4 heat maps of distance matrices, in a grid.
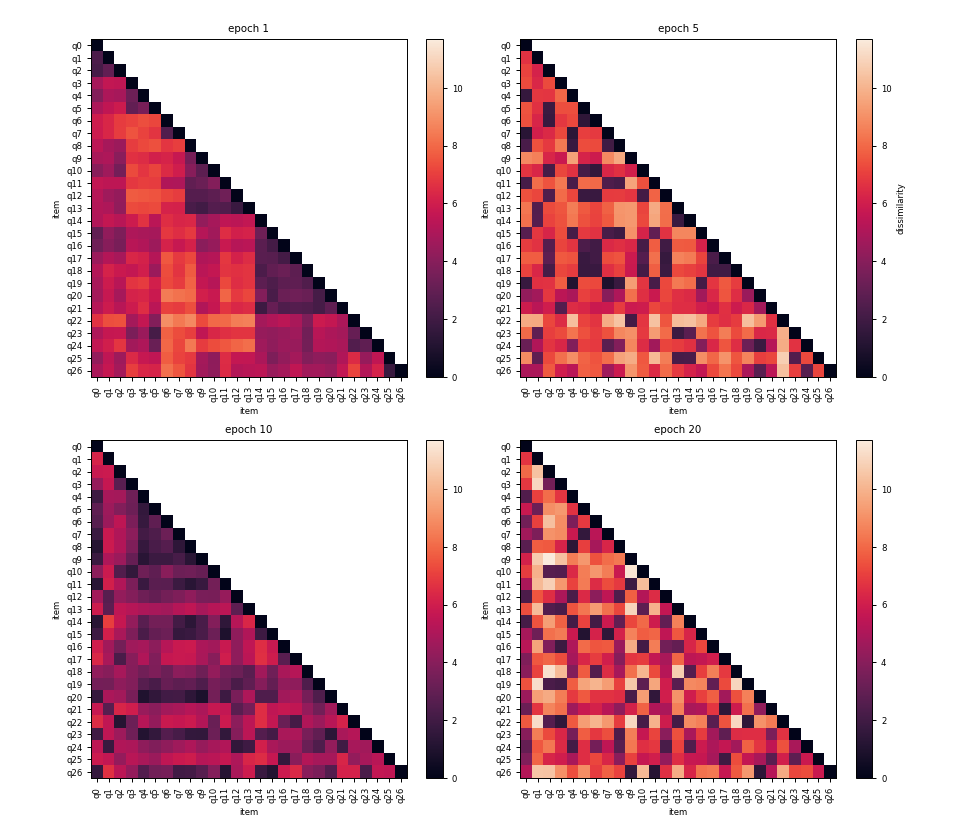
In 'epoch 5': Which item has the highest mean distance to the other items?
q22
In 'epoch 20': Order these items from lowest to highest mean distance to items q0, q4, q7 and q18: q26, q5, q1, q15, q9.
q15, q5, q1, q26, q9
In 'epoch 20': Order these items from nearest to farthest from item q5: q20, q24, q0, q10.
q0, q24, q20, q10
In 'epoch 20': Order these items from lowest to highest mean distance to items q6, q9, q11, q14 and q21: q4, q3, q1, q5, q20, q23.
q20, q4, q23, q5, q1, q3
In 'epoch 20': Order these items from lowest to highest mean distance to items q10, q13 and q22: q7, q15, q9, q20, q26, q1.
q15, q7, q20, q26, q1, q9
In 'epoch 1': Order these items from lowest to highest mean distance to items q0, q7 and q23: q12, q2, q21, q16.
q16, q2, q21, q12
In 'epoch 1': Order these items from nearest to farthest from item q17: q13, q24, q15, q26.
q15, q24, q26, q13
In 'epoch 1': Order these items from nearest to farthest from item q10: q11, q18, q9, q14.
q9, q11, q14, q18
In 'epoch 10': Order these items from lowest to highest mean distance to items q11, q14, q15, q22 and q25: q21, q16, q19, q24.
q19, q16, q24, q21
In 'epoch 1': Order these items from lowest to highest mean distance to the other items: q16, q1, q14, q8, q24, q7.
q16, q14, q1, q24, q8, q7
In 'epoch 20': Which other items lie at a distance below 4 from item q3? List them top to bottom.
q2, q10, q13, q16, q19, q22
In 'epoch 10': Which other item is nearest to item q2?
q22
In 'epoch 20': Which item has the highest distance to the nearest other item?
q1
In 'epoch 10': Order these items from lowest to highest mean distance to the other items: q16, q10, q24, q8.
q8, q10, q24, q16
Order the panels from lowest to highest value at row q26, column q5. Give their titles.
epoch 10, epoch 1, epoch 5, epoch 20
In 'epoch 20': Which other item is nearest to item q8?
q4
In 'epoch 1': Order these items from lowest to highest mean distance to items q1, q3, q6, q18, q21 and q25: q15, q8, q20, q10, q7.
q15, q20, q10, q7, q8
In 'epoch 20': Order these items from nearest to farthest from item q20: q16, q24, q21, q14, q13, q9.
q9, q21, q14, q24, q16, q13
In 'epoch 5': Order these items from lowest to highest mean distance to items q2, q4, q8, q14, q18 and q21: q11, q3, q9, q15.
q15, q11, q3, q9
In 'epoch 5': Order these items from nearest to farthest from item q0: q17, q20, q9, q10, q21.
q20, q21, q10, q17, q9
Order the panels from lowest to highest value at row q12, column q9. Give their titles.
epoch 1, epoch 10, epoch 5, epoch 20
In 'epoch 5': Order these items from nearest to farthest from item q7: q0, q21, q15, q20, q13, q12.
q0, q15, q20, q21, q12, q13
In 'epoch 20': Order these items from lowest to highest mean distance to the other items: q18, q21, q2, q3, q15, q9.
q21, q15, q3, q18, q2, q9
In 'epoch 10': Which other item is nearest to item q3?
q10
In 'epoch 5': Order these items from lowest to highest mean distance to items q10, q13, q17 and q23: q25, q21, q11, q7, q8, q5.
q5, q25, q21, q7, q8, q11
